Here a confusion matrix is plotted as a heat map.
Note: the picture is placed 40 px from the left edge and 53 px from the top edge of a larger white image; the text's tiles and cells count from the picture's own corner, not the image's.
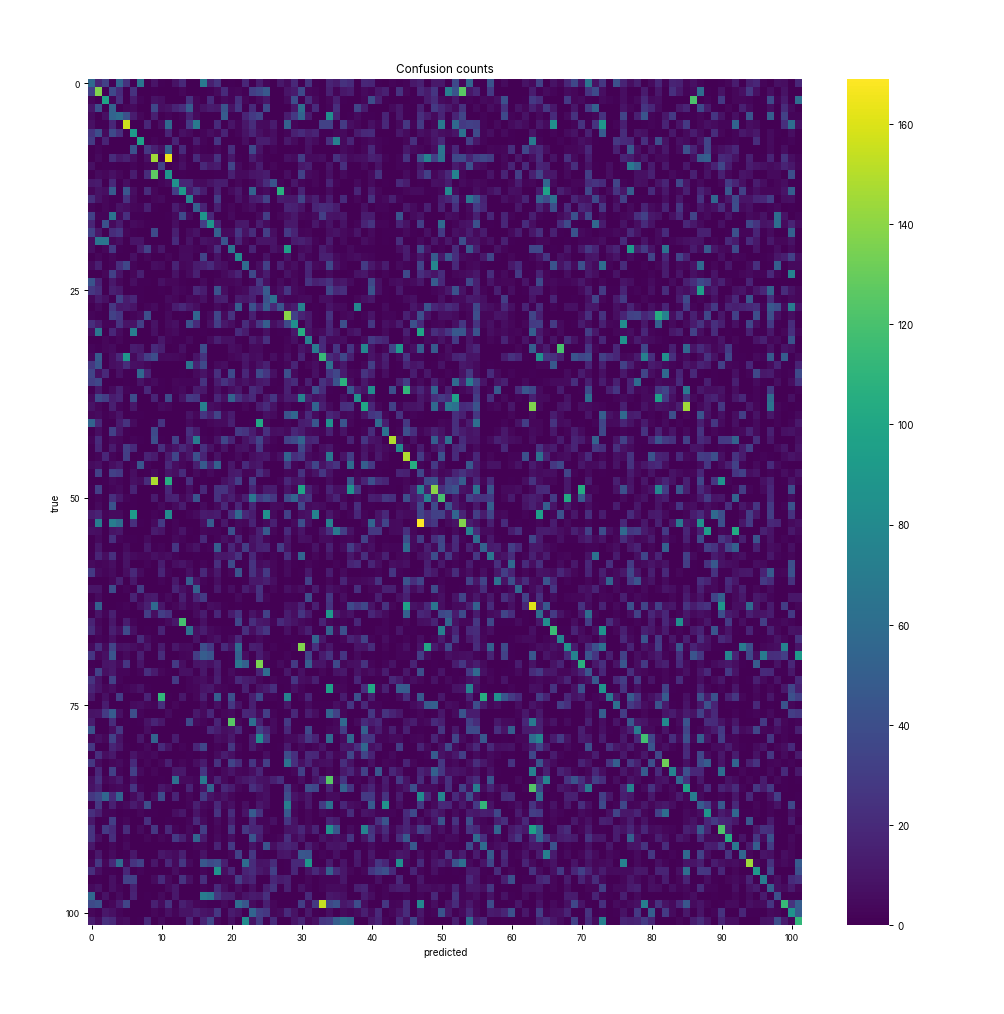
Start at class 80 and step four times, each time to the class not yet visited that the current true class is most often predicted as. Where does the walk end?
45
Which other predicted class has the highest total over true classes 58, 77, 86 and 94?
20
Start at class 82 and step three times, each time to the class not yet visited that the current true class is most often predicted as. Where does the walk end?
49
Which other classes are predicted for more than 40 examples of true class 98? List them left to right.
0, 16, 17
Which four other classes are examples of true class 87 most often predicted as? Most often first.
56, 42, 28, 34
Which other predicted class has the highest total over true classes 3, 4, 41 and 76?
34
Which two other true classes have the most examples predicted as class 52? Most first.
38, 11
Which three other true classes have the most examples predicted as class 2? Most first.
19, 86, 17
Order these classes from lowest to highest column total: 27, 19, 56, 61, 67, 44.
27, 61, 19, 67, 56, 44
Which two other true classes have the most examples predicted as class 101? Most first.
69, 2
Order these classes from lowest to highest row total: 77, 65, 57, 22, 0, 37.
57, 65, 22, 77, 37, 0
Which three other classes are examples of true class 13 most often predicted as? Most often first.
27, 65, 51
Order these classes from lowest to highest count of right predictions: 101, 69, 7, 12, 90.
69, 12, 7, 101, 90
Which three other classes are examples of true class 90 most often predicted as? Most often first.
63, 34, 39
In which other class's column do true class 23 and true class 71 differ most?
100
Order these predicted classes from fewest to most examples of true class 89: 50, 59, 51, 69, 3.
51, 69, 59, 3, 50
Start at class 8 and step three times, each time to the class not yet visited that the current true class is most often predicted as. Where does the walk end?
30
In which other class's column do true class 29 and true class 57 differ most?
76
